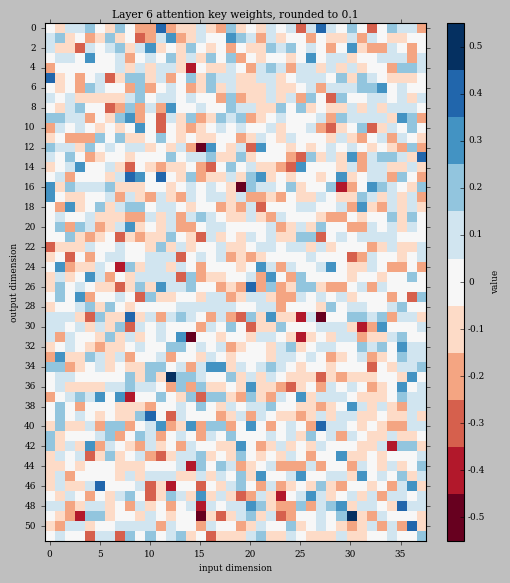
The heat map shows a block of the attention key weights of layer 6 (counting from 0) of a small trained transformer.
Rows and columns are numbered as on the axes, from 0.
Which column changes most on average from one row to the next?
8
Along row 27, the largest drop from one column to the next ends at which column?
4
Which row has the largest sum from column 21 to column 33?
45
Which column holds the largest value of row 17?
0
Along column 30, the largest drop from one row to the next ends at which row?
50
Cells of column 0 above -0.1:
34
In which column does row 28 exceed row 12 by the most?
15
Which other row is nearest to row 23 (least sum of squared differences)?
11
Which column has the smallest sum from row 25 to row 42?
32
